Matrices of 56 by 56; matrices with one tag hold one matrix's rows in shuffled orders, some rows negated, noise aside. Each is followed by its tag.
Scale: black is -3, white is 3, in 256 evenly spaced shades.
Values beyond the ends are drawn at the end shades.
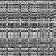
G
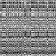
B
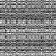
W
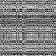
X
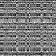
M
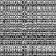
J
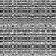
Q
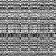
G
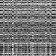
Q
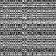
J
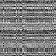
X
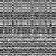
Q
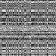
B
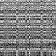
M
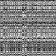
J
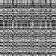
Q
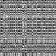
J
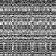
Q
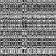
J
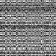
W
